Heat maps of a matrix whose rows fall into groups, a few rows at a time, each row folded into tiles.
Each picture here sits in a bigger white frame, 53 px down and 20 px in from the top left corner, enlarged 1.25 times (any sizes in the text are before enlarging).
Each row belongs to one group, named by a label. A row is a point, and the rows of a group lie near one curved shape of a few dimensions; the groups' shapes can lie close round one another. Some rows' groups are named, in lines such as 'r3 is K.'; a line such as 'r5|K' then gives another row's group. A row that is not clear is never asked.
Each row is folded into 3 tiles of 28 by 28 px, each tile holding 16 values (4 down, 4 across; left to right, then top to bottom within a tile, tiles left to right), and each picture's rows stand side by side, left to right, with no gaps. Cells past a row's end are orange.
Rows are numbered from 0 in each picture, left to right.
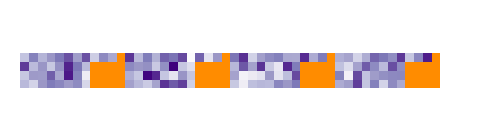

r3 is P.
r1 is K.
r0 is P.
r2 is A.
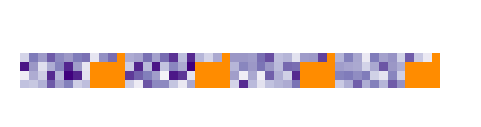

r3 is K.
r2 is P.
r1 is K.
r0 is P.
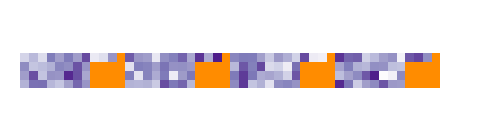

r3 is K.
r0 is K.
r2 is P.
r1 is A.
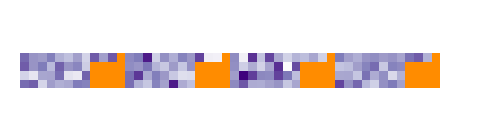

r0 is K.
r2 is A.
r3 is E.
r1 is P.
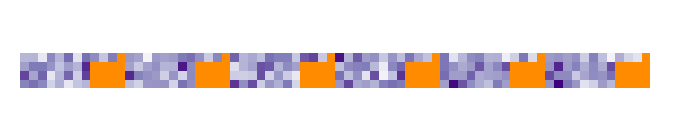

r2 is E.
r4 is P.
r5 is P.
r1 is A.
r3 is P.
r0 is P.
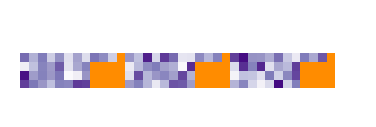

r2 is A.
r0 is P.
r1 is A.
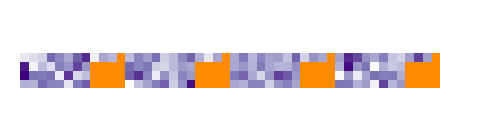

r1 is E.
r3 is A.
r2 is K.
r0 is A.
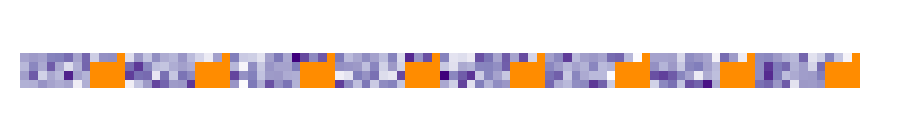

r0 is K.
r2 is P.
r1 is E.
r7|P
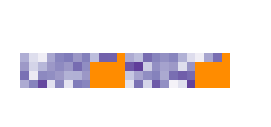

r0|P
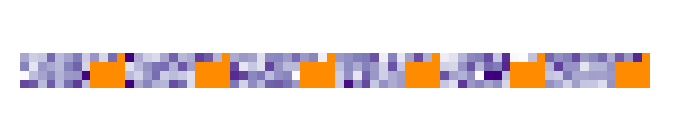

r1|E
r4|K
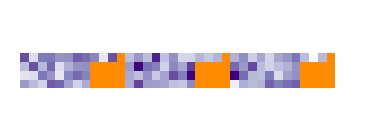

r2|E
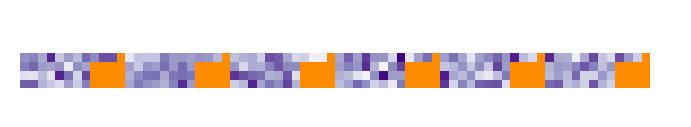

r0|K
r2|K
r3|K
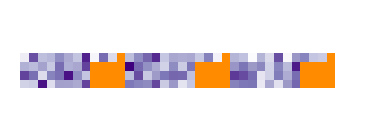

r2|P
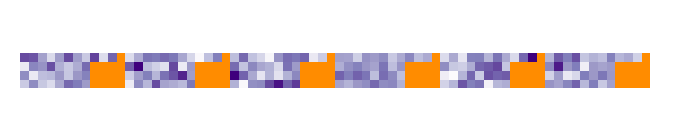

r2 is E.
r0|A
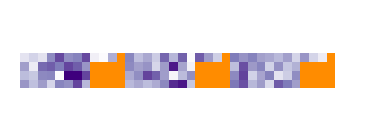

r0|K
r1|K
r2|P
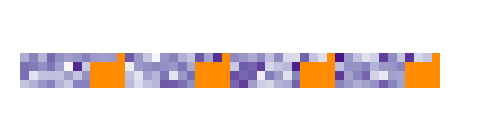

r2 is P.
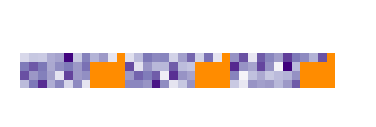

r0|P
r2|A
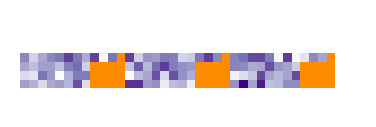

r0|K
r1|E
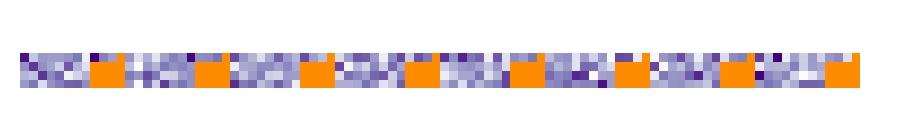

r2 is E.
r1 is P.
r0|K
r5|K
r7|P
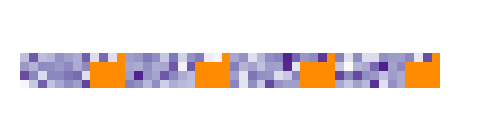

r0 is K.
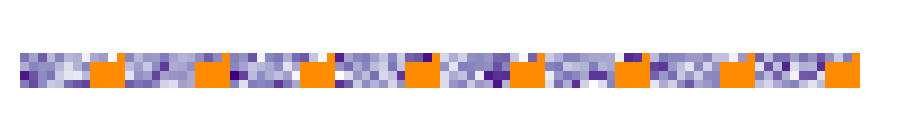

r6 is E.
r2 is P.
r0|P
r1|E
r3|K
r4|K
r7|K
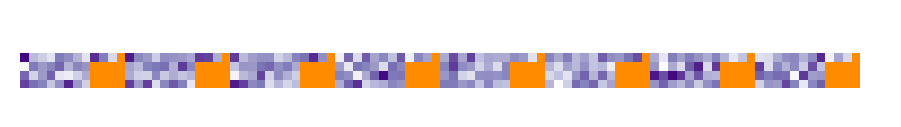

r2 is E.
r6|A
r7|A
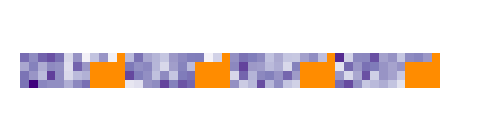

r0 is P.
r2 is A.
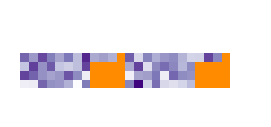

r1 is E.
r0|K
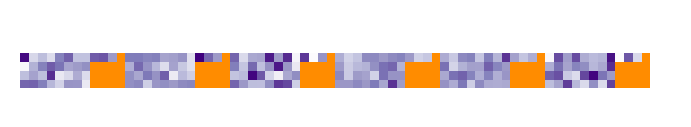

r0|E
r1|K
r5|K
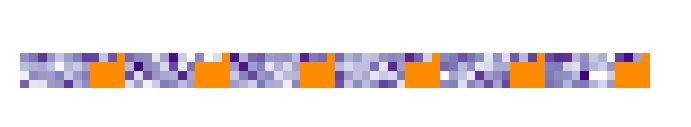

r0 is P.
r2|K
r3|E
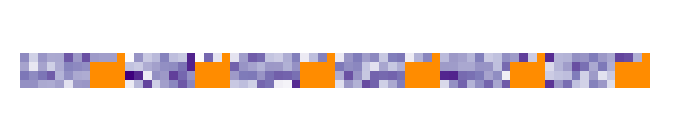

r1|K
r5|E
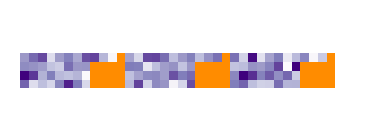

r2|A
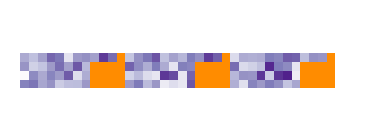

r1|K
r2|P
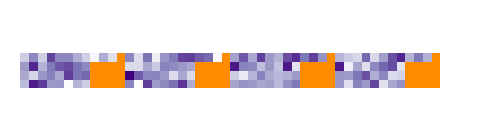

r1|P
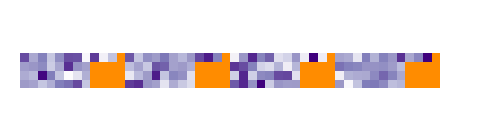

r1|E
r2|A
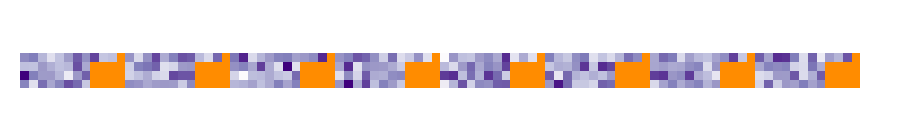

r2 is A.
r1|K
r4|K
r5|P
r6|K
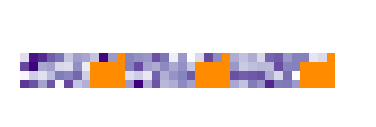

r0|A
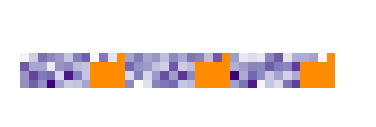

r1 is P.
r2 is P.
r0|A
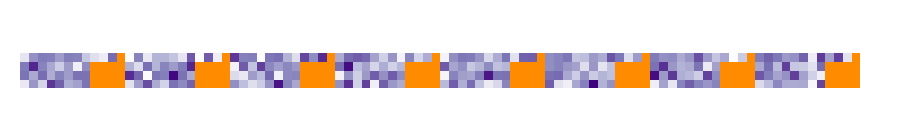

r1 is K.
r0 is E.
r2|A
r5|P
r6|E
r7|K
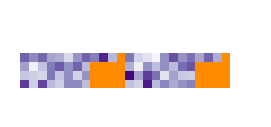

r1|P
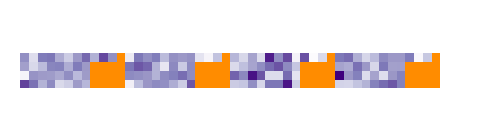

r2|K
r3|E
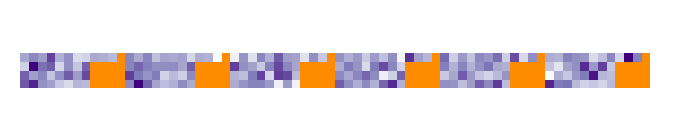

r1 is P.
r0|P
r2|P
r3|K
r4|K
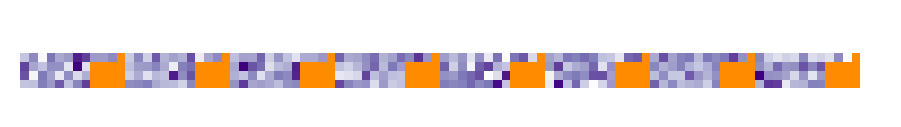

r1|K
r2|P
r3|E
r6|K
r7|P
